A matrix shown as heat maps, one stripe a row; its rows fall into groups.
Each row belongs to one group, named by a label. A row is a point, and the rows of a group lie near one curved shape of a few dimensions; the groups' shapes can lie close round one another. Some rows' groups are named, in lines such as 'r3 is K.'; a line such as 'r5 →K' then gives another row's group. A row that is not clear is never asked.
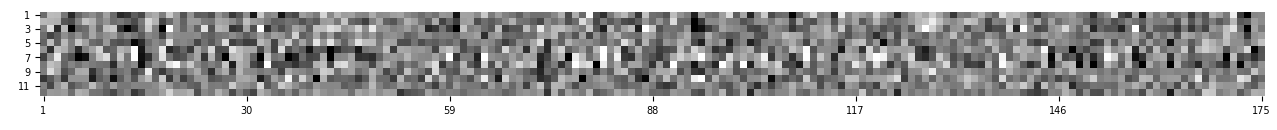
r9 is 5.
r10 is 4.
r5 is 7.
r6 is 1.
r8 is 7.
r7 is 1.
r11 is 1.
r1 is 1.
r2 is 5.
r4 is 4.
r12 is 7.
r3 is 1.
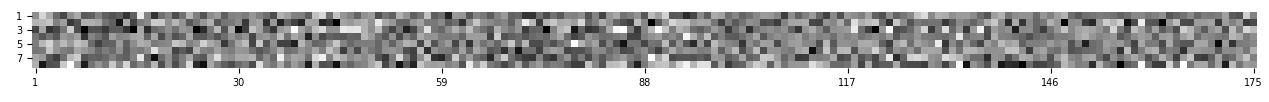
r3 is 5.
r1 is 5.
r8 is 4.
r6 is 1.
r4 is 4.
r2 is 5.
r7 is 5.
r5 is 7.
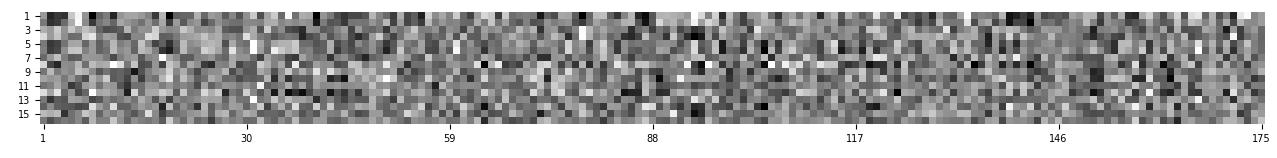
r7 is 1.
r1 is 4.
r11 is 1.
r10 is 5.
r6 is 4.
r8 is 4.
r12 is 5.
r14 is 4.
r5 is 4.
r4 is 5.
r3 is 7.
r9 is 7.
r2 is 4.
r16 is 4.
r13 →4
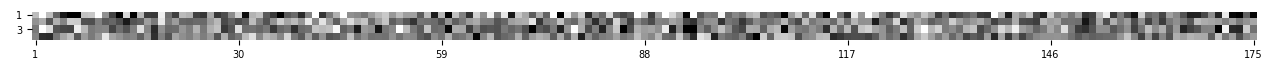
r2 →7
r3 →5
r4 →4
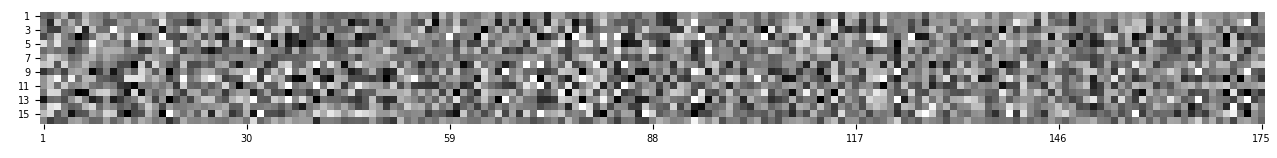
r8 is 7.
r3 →4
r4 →1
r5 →5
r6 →4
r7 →5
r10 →7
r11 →7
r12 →1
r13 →4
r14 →5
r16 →4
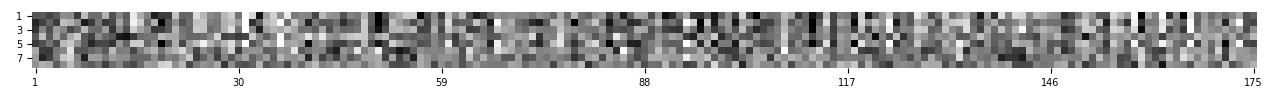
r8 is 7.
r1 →4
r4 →7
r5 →4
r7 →4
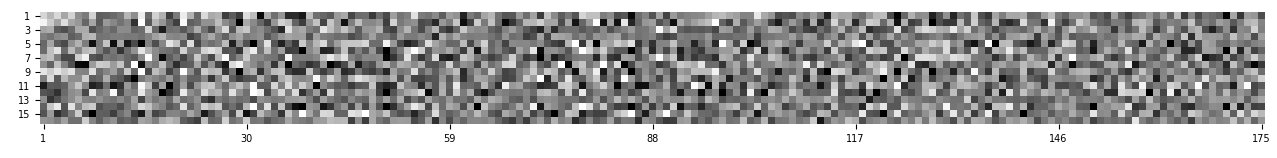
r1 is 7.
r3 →5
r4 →1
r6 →7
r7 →5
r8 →1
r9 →7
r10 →7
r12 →4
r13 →4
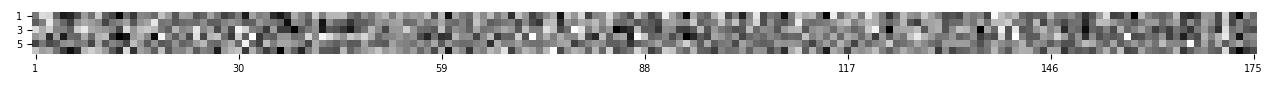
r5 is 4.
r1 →1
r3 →5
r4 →1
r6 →1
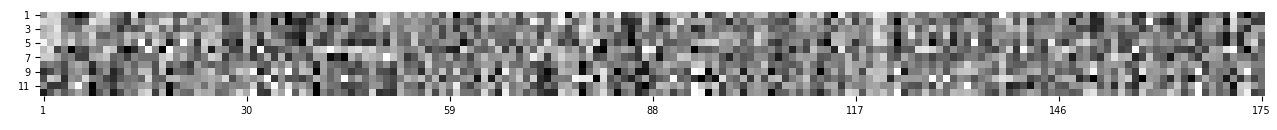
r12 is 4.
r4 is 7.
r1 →1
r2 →5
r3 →5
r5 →7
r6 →1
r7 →5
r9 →4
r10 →7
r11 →4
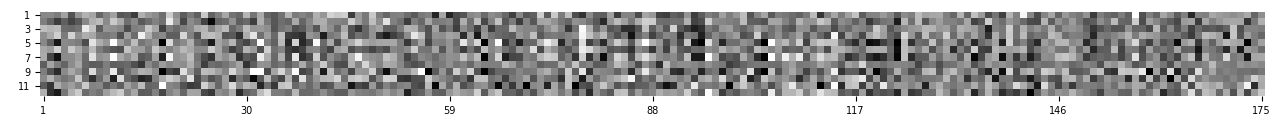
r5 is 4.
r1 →1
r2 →4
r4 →7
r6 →7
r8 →5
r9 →4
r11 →1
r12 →4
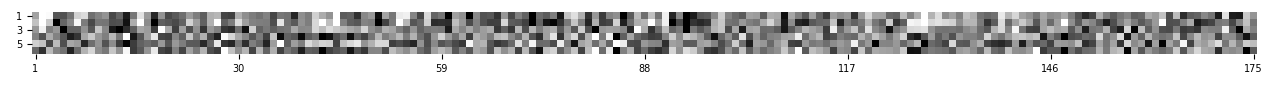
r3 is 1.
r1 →5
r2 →5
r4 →1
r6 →1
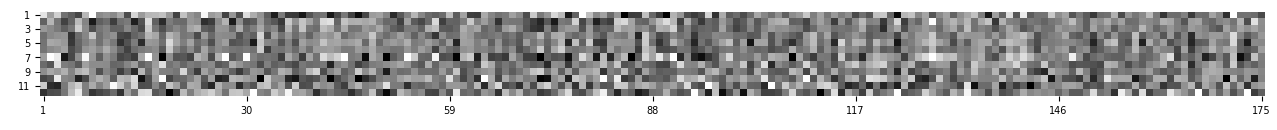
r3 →5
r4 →1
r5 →1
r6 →1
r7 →5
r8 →1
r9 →7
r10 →1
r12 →4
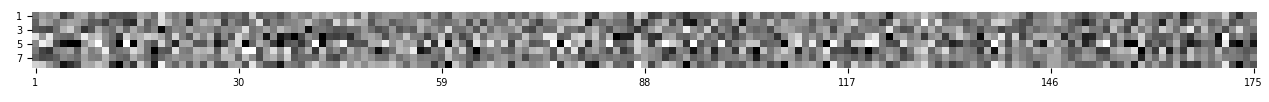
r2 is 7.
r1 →1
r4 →5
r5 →1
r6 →4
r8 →1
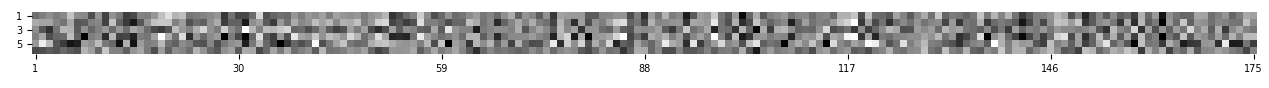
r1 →7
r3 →4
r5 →1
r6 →4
